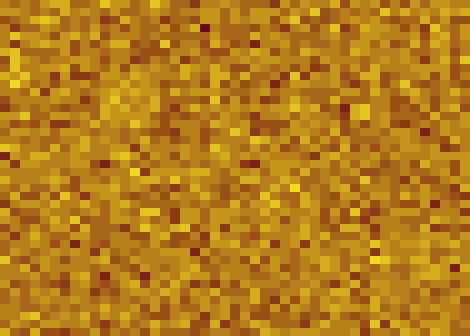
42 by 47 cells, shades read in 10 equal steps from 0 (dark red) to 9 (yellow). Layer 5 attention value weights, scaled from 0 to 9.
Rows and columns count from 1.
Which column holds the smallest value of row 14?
35
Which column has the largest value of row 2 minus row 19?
45
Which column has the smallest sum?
21
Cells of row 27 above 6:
5
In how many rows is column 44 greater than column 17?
23
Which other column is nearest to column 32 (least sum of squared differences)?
24
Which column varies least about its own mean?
40
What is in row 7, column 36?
7
